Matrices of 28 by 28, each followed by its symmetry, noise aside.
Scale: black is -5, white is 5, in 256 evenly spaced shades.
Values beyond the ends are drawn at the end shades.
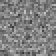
mirrored left to right.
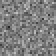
antisymmetric.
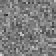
symmetric across the other diagonal.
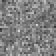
same after a half turn.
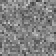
no symmetry.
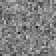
antisymmetric.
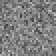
no symmetry.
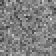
no symmetry.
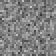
mirrored top to bottom.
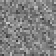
antisymmetric.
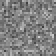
no symmetry.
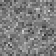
symmetric across the other diagonal.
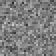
no symmetry.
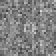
mirrored top to bottom.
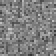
no symmetry.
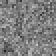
symmetric across the other diagonal.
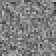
antisymmetric.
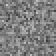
same after a half turn.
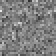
no symmetry.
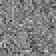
no symmetry.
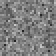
same after a half turn.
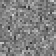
same after a half turn.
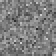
no symmetry.
